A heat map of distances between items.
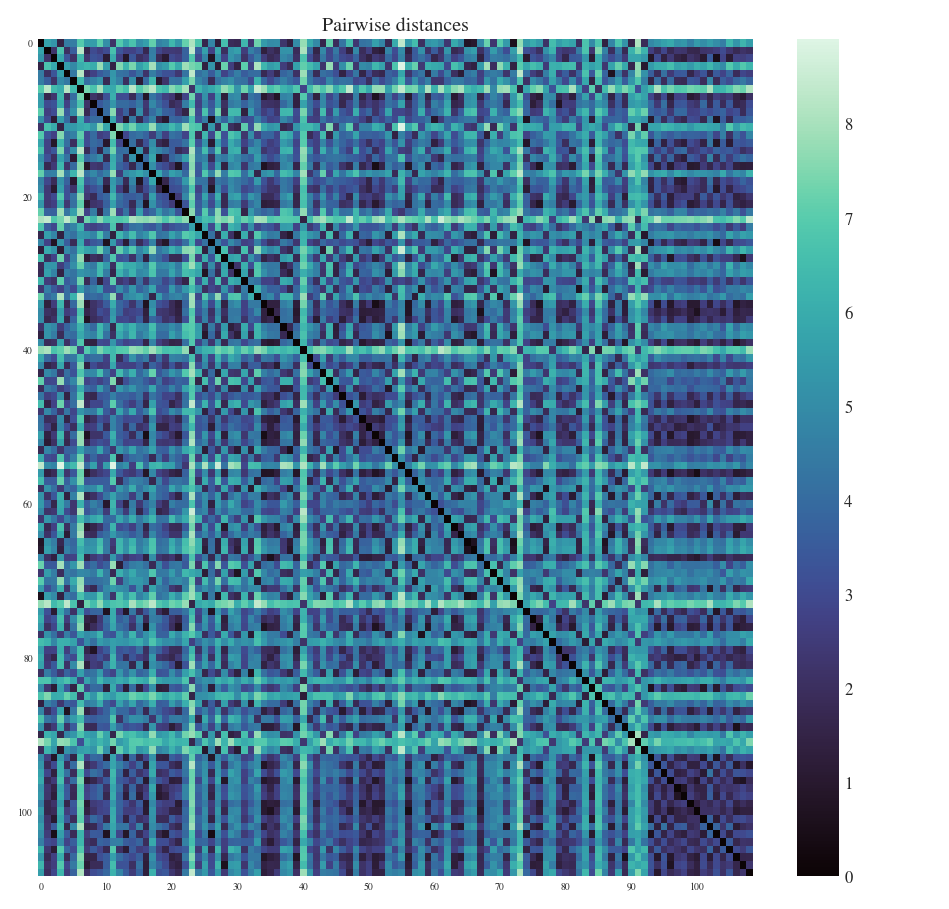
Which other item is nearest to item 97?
98
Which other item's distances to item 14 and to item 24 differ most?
88
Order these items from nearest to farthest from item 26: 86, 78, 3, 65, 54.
54, 86, 65, 78, 3
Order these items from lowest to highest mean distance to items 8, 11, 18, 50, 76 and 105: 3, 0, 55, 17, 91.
0, 3, 17, 55, 91
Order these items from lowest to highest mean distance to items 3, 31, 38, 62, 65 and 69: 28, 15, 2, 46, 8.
46, 2, 15, 8, 28
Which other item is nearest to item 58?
77
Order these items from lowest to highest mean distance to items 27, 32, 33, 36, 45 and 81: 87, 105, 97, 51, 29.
87, 51, 29, 97, 105
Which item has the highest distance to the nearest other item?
55
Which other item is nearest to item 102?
59
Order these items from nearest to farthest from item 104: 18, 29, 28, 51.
51, 28, 18, 29
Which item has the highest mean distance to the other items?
23
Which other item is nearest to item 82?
32
